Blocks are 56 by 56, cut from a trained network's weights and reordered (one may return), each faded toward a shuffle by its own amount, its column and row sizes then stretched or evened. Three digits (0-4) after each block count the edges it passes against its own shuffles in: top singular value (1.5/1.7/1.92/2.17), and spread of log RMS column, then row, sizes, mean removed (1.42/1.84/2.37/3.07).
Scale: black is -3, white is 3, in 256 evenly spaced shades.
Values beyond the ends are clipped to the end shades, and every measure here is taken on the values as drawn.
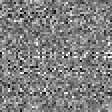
2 1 2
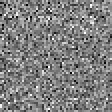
2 2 1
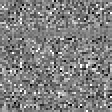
0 0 3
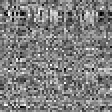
4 1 2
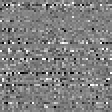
0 1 4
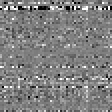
3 1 4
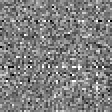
1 0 2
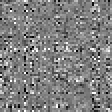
0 4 3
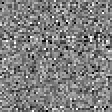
1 0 2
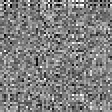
4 2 2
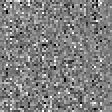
0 3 0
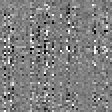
1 4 2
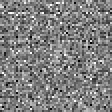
1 0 0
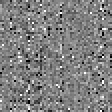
0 3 1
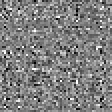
1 2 2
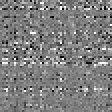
2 2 4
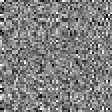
4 2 1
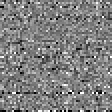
1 0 3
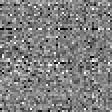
2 2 2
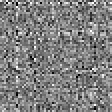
3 2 1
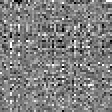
3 3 2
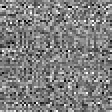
3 0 3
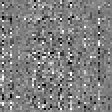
1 4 2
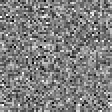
0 0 1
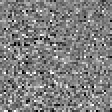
0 1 3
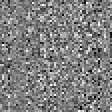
2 3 0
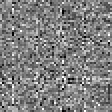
2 2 0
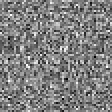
3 0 0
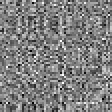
4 2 0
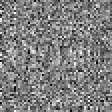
3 2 0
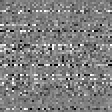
2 0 4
